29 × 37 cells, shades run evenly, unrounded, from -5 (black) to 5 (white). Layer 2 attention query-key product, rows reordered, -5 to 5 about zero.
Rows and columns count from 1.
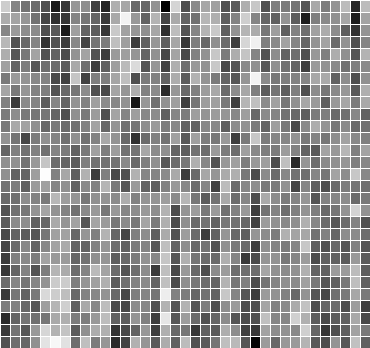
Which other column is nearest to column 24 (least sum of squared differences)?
9
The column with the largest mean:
23
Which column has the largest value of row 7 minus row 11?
26
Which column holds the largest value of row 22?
17
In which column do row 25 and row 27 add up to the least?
1
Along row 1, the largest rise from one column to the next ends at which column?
18
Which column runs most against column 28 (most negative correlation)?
29
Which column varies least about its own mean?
28
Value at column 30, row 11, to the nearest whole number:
-2
